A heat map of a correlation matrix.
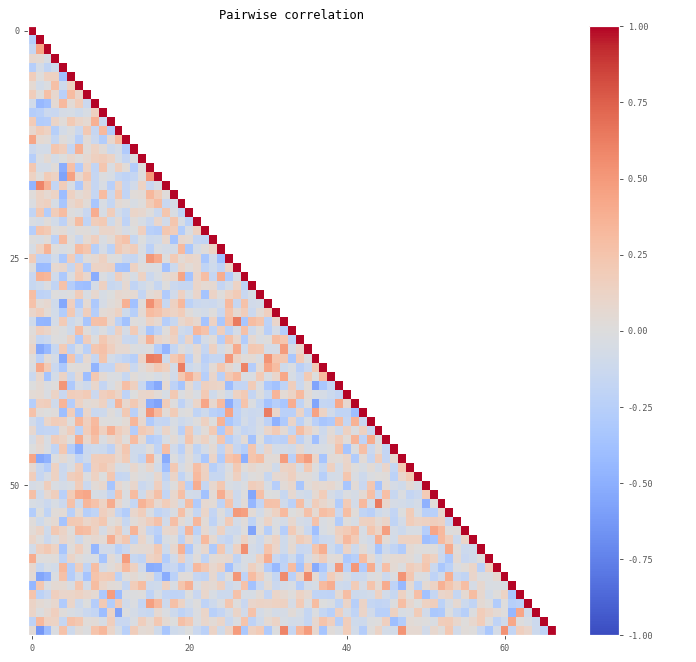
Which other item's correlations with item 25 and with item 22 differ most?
41
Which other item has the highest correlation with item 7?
51
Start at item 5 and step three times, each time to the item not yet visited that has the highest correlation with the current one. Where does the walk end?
15
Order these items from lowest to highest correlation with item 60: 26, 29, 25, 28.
25, 29, 28, 26
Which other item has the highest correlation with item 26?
32
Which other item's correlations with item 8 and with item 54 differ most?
4
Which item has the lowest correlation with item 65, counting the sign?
46
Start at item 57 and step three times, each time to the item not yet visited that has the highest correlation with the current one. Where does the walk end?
19
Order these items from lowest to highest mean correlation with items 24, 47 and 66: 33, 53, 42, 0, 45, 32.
42, 33, 45, 53, 0, 32
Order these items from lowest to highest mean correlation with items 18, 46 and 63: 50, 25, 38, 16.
38, 50, 16, 25
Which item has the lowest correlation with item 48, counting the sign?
17
